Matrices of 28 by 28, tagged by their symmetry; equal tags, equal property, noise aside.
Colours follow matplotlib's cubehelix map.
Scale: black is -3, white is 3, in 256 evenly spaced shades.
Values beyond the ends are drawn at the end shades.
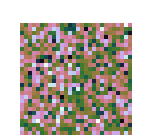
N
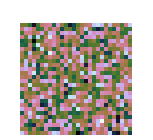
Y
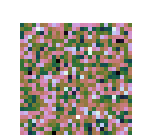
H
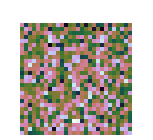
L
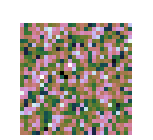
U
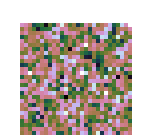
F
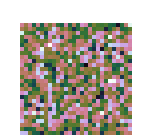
Y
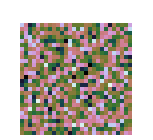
F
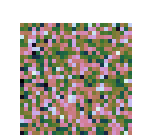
H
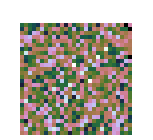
F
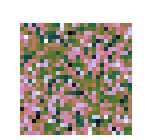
Y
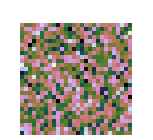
F
